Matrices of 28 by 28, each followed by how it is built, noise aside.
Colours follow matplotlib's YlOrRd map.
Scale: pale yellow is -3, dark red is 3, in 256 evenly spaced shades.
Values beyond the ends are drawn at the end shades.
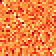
diagonal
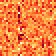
uneven columns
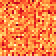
blocks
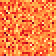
repeating rows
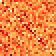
diagonal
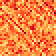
Toeplitz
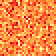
repeating rows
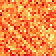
Toeplitz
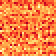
blocks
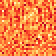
blocks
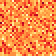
Toeplitz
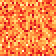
repeating columns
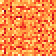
repeating rows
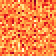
uneven columns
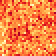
smooth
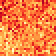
smooth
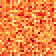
repeating columns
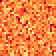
diagonal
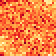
smooth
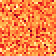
diagonal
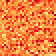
repeating rows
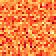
repeating columns
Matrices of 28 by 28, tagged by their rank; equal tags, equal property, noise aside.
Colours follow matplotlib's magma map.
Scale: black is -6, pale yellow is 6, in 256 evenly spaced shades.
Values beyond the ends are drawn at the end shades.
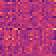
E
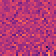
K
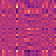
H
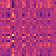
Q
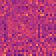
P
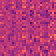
E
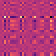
Q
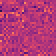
P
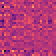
E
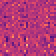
P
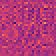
P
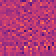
P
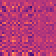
H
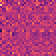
P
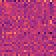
E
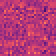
E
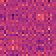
E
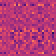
H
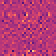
P
